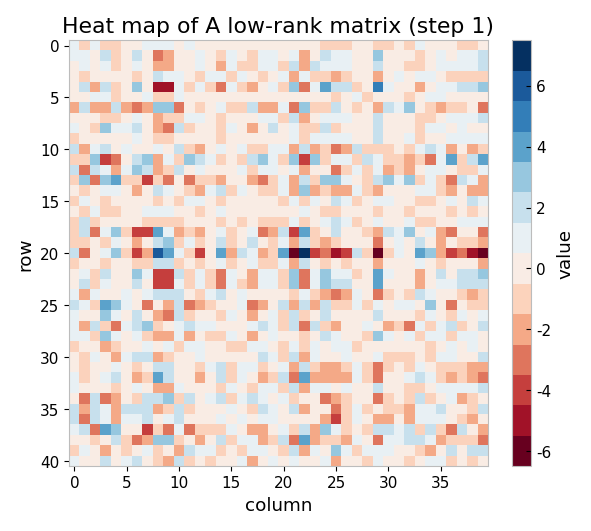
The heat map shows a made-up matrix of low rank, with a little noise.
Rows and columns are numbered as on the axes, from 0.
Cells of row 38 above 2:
3
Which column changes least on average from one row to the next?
31
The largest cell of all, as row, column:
20, 22
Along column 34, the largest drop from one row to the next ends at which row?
11
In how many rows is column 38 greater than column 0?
15
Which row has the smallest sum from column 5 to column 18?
13
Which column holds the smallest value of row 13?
7
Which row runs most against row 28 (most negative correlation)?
34
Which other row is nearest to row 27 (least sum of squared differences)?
30
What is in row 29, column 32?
0
